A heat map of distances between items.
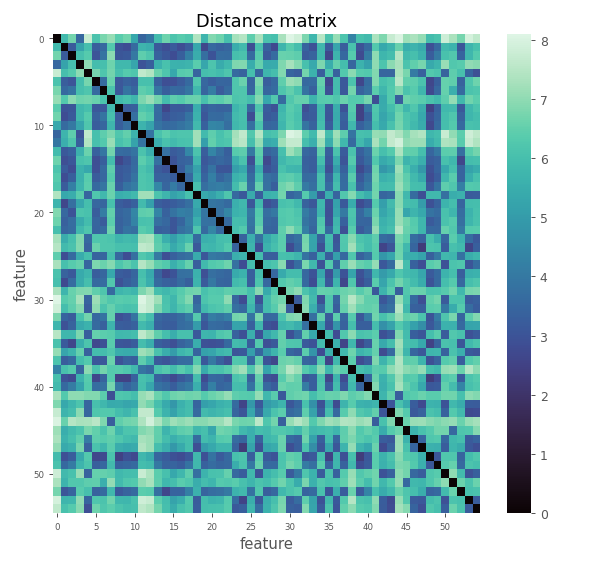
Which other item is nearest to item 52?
14
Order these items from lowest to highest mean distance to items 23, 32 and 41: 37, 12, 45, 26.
37, 26, 45, 12
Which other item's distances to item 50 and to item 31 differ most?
51
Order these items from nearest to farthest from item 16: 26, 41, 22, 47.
22, 47, 26, 41
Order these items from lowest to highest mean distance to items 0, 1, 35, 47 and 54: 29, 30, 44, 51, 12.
30, 12, 51, 29, 44
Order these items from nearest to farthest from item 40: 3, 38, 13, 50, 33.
33, 13, 3, 38, 50
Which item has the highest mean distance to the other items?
44
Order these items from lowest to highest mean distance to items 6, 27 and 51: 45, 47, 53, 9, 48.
48, 9, 45, 47, 53
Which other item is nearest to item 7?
41
